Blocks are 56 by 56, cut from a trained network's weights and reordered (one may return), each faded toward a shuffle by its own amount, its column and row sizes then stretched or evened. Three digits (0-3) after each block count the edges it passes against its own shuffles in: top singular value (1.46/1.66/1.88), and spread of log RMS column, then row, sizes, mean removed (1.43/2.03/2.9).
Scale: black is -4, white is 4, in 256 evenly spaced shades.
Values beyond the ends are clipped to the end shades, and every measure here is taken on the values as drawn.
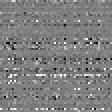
2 1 3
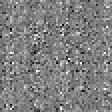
0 2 1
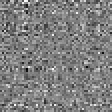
2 1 3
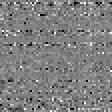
0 0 3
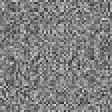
3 0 1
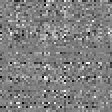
0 2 3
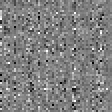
0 3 1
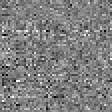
2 1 2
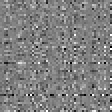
3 2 2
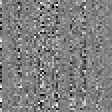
1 3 0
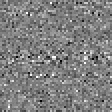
0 0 2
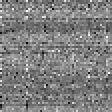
2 1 0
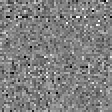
0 0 1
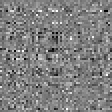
3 2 2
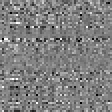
3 1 3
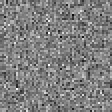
1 1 0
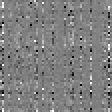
1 3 0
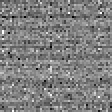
2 1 0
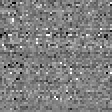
0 1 2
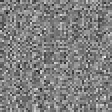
3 1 0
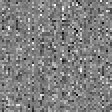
0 3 0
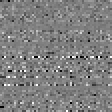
1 0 3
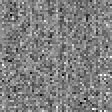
0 0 0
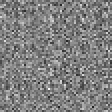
3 1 0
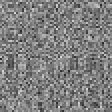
3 0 0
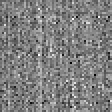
2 0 1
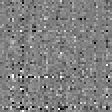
0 2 2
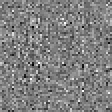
0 2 1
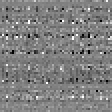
2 2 3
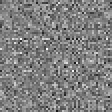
3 1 2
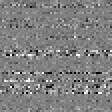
1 0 3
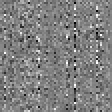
1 3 0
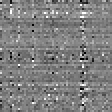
3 2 1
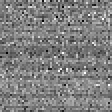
1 0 1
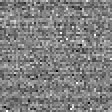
1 0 0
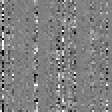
2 3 0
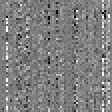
2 3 0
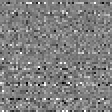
0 1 3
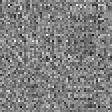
2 1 2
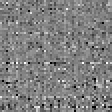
0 1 2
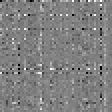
2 2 2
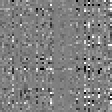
2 3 2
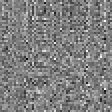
3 2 0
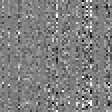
2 3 1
